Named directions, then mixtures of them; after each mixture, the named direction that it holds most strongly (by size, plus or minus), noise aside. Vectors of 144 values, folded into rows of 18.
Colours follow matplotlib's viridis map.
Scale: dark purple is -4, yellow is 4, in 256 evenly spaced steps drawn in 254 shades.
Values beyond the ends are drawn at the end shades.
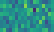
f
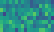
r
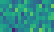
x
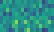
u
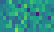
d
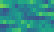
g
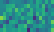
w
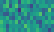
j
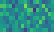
f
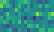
g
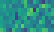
f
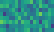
j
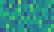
j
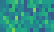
x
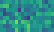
u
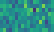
f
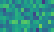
u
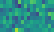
d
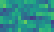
g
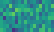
x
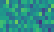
j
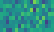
f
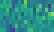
x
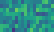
x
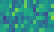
x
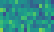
r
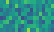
w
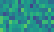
j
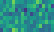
x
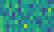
j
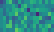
d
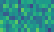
j
